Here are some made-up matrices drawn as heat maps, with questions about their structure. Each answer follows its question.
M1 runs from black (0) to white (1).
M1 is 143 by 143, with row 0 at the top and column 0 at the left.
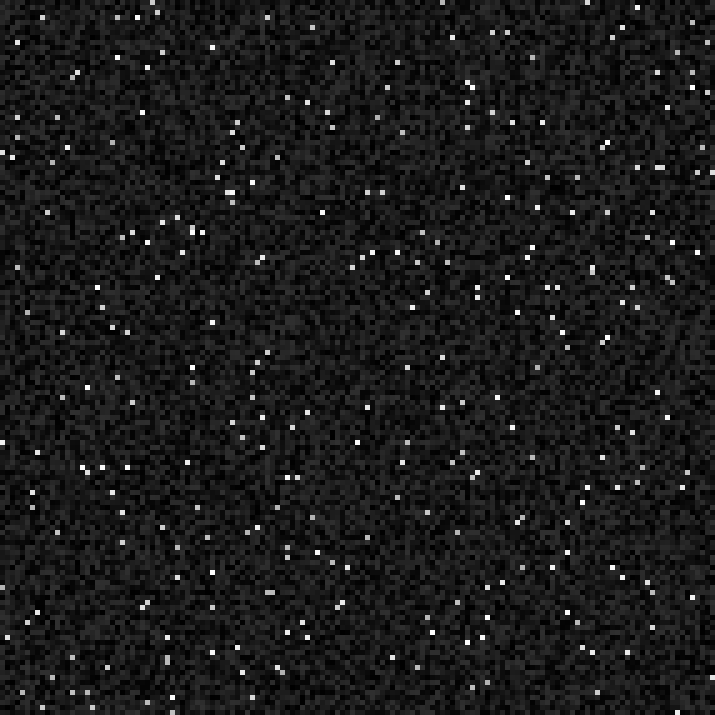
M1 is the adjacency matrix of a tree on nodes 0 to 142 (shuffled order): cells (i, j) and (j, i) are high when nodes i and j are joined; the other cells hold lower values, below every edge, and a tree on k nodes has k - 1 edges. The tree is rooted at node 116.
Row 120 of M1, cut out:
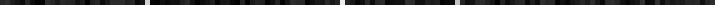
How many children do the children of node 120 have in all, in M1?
3
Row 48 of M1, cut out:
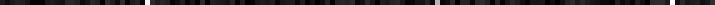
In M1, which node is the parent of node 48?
29
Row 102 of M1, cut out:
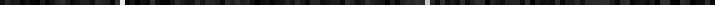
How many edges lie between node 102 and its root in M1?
4
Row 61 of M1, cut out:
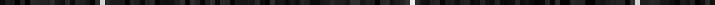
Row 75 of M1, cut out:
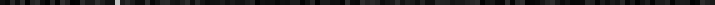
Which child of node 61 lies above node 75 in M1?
20
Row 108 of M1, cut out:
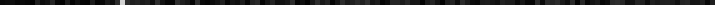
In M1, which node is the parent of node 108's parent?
47
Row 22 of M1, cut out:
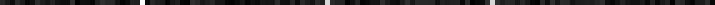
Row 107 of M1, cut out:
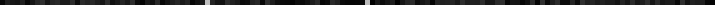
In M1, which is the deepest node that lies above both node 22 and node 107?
73
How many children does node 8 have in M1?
1
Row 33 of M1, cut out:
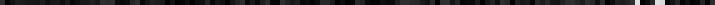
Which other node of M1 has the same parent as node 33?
78
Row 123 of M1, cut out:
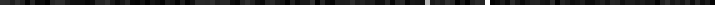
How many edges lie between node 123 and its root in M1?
6
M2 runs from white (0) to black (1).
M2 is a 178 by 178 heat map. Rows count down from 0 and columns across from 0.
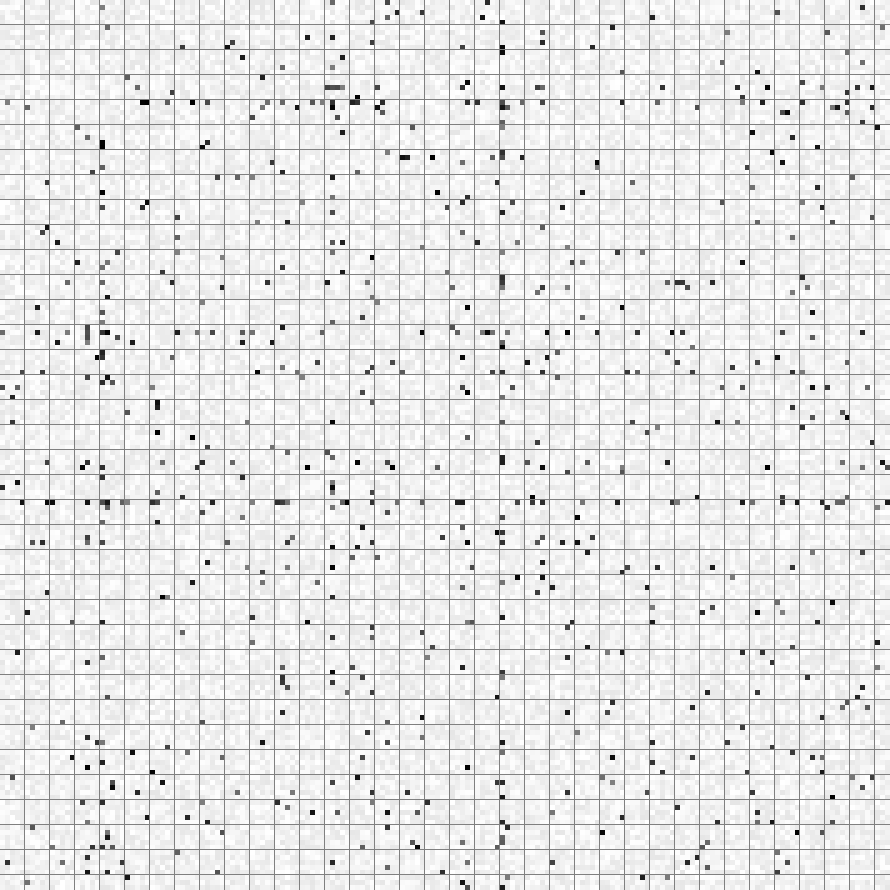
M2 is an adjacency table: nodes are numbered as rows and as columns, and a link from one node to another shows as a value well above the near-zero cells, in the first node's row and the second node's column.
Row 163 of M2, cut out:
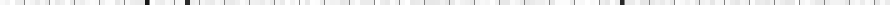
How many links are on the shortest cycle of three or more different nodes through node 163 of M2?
4
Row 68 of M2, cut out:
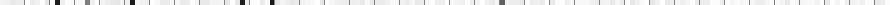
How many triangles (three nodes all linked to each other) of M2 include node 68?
2
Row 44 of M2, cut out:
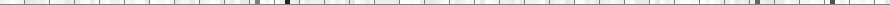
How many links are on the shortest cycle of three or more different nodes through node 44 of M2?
4
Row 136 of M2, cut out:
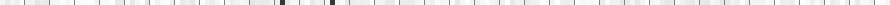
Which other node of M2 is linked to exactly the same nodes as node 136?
node 13
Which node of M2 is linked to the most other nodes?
node 100
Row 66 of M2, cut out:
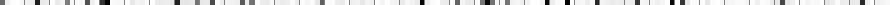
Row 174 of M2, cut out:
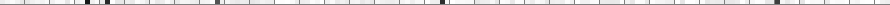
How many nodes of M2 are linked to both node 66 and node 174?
2
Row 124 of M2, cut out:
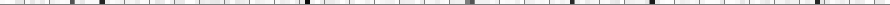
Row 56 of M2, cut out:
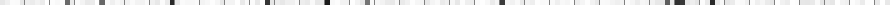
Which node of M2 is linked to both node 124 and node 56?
node 20
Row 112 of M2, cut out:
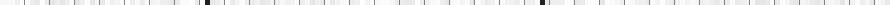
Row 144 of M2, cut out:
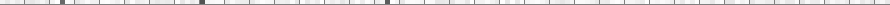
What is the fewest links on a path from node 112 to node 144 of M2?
5
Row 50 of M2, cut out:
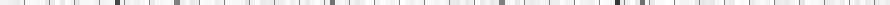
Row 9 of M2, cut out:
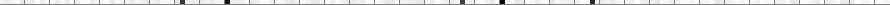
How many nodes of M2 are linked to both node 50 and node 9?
1
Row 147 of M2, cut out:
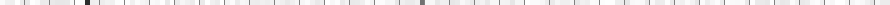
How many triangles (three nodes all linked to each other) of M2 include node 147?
0
